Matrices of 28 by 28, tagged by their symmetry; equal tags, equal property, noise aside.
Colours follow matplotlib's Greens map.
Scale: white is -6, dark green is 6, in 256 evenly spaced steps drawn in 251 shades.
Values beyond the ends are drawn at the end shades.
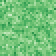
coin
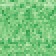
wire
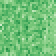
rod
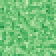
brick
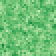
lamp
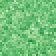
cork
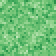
cork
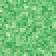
cork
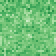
wire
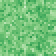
rod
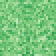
wire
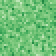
lamp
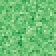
cork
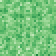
wire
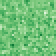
brick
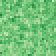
brick
